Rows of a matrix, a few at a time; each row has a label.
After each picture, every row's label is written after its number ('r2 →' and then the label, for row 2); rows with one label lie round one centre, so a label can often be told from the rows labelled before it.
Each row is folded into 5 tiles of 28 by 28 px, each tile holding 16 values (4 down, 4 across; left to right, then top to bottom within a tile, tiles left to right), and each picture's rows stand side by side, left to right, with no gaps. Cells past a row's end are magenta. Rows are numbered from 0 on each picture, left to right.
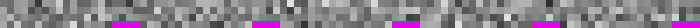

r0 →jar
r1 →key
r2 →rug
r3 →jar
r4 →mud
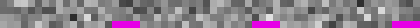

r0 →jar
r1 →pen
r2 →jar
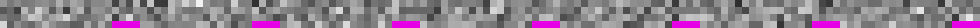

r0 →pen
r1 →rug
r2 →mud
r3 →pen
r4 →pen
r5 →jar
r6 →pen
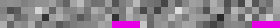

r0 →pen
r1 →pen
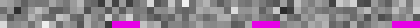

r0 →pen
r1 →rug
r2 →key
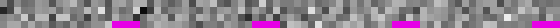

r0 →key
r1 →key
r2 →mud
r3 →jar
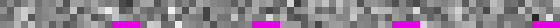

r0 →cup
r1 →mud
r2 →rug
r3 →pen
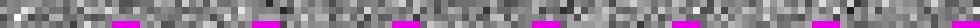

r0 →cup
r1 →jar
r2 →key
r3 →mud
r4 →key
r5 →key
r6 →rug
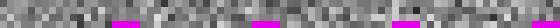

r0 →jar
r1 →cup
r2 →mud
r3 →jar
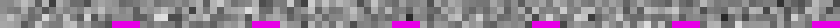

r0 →jar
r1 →cup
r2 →rug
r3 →pen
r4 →cup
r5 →mud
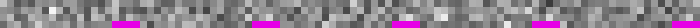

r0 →mud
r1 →pen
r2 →pen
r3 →cup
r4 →pen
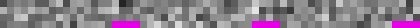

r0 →cup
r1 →mud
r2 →key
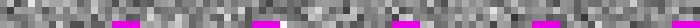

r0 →rug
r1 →jar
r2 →pen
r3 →rug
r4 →mud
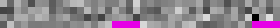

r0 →key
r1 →pen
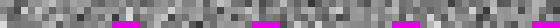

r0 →pen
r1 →cup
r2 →mud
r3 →mud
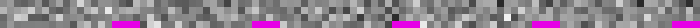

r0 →cup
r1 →mud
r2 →pen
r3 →jar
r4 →jar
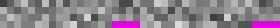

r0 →jar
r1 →jar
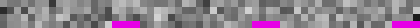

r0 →key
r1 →cup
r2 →key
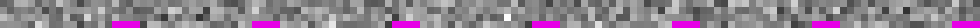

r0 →jar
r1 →mud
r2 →pen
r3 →jar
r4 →mud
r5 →rug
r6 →mud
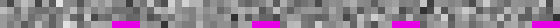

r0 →jar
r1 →rug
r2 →mud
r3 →key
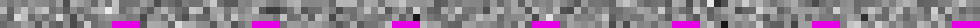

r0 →cup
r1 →mud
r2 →key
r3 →pen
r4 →key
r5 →rug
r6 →mud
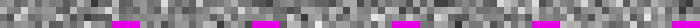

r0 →cup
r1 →jar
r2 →mud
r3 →cup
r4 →jar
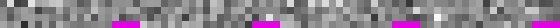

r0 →rug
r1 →pen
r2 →rug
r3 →cup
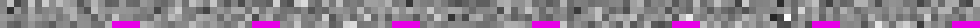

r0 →rug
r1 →pen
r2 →jar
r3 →cup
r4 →pen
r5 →jar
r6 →jar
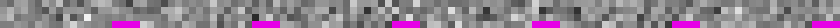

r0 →jar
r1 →pen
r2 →pen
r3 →mud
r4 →pen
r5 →pen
